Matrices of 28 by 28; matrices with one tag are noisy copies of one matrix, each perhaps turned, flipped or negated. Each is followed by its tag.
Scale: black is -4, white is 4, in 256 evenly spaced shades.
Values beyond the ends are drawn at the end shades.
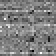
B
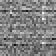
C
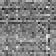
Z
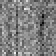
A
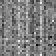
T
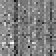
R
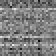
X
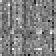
B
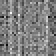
X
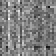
Z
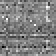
Z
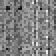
Z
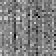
T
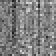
A
